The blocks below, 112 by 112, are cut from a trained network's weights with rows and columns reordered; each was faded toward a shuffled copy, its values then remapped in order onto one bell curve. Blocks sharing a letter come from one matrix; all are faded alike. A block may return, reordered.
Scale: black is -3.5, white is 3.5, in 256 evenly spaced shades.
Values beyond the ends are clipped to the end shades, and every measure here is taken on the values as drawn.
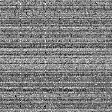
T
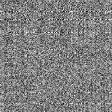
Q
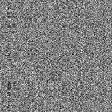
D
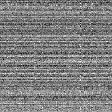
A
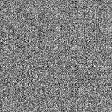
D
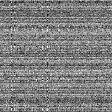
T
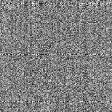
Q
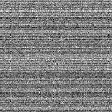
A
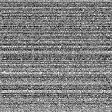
A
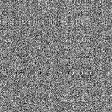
D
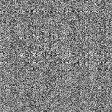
Q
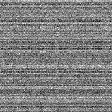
A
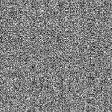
D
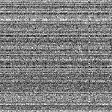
A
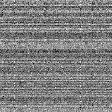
T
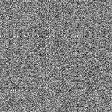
D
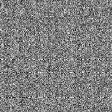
Q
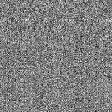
D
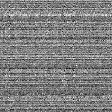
A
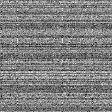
T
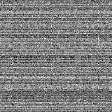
T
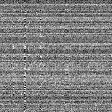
T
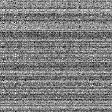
T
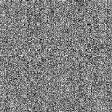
Q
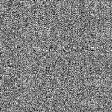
D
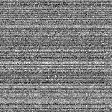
A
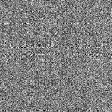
Q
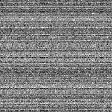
A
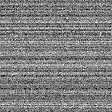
A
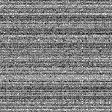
A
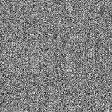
D
